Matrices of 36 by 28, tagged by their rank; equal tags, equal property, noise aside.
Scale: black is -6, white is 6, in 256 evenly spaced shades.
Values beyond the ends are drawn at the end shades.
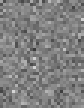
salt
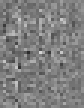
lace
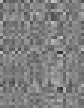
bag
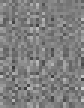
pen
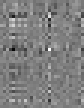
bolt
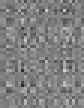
bag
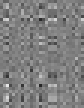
bolt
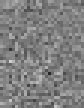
salt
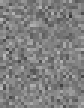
salt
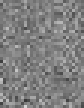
lace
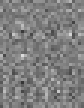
pen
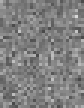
salt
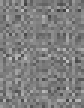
pen
